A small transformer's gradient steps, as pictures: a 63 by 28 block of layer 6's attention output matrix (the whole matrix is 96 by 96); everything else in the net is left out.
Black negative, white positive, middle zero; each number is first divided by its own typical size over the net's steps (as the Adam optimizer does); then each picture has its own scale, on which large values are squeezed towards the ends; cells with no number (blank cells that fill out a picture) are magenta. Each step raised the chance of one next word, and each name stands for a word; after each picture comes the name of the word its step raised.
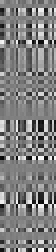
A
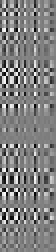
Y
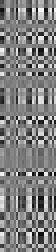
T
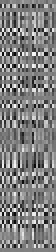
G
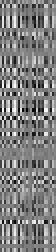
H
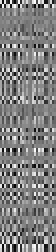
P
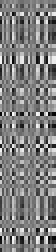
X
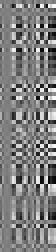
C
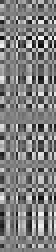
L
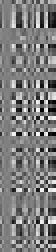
H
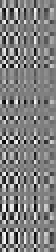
T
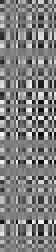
H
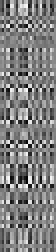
C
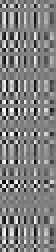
H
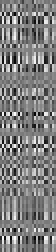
X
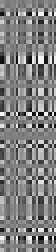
X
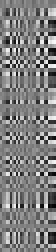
T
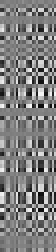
Y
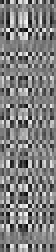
G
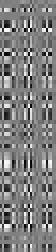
G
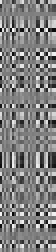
G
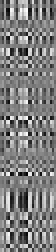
T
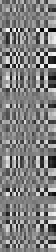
G
